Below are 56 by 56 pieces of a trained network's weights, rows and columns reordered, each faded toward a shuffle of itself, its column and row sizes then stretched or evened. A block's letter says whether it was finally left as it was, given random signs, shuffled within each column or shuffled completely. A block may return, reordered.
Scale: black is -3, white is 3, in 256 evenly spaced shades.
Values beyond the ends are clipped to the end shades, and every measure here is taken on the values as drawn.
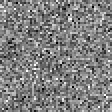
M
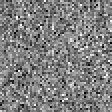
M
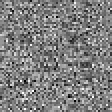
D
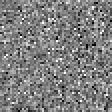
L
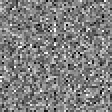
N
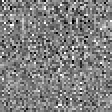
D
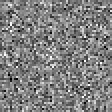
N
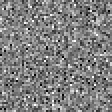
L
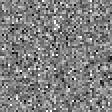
L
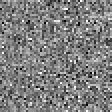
N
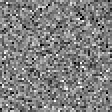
M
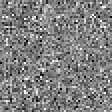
N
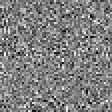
D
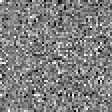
D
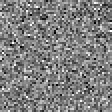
M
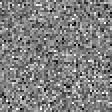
M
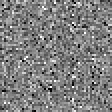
L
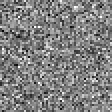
N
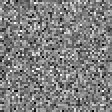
N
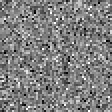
M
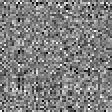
D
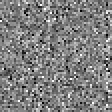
L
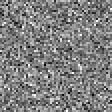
M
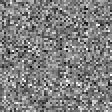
N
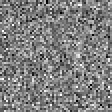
L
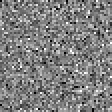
M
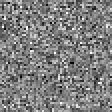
N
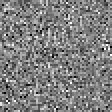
L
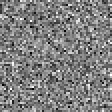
N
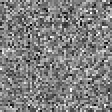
N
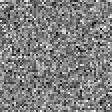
M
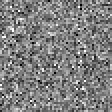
L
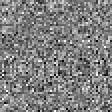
D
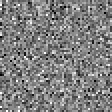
D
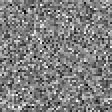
M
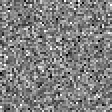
M
